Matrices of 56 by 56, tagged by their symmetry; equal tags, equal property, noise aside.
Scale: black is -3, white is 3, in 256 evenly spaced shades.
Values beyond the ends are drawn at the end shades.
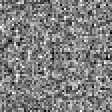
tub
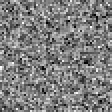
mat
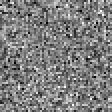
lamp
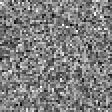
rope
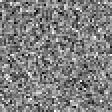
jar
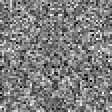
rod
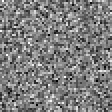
rope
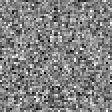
rod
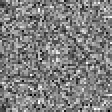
tub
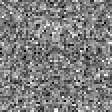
rod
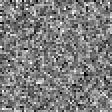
jar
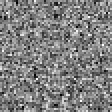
rod
